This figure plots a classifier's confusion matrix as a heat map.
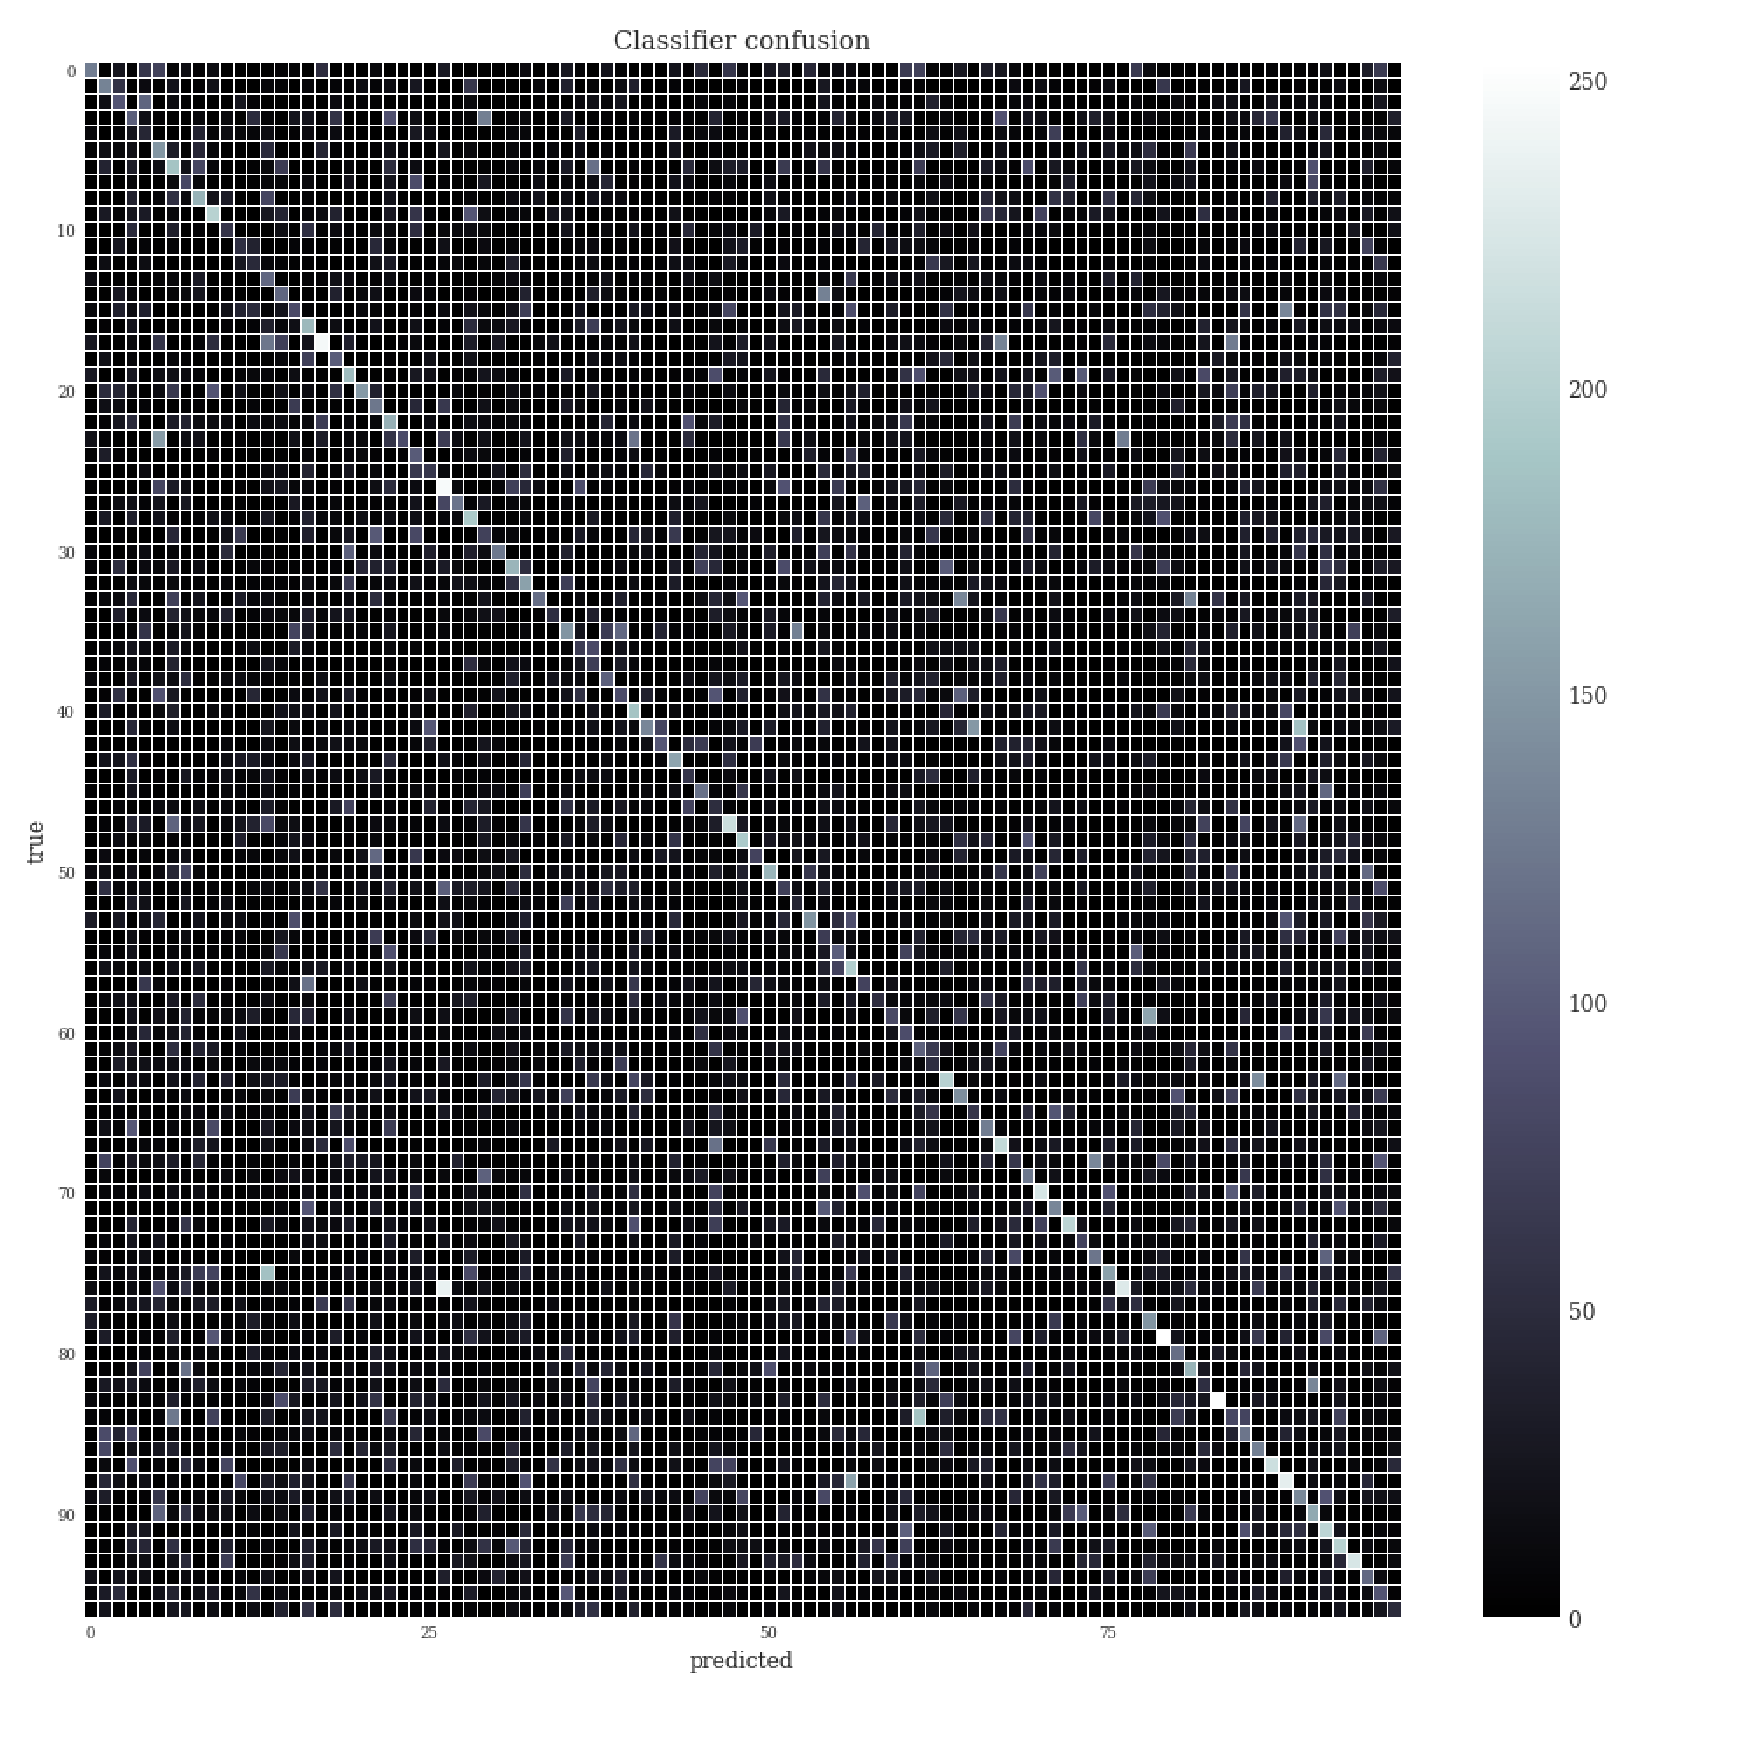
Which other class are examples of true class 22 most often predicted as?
44
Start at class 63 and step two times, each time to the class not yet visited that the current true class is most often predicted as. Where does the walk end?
1
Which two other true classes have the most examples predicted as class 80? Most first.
64, 84
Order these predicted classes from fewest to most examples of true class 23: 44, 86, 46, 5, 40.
46, 86, 44, 40, 5
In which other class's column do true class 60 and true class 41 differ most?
89
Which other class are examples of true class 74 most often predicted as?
91
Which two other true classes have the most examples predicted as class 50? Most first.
81, 67
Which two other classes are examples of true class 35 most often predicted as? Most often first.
52, 39
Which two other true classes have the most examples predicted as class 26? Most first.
76, 51
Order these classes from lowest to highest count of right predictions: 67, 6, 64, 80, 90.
80, 64, 90, 6, 67
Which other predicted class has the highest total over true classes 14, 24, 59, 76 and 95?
26
